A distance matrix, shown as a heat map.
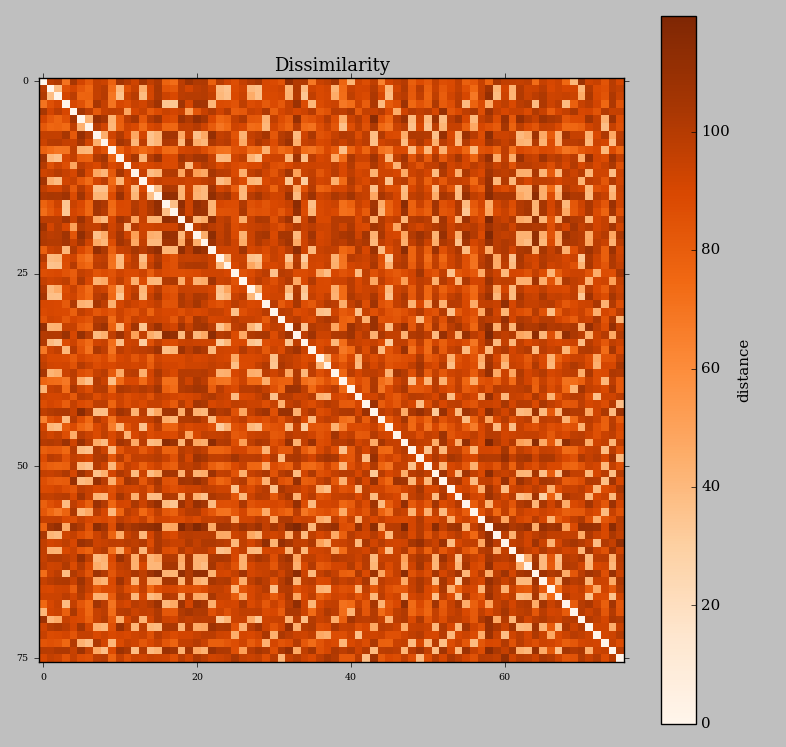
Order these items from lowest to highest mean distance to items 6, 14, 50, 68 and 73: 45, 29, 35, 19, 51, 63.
29, 35, 45, 63, 51, 19
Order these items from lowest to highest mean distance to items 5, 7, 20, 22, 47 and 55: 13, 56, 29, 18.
18, 56, 29, 13
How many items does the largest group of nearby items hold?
20
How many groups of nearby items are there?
8
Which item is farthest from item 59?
58
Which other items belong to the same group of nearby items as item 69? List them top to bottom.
0, 40
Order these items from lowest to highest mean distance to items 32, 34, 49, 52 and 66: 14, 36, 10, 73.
10, 73, 36, 14
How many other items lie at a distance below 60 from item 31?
3
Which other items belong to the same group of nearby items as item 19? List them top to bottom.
4, 11, 46
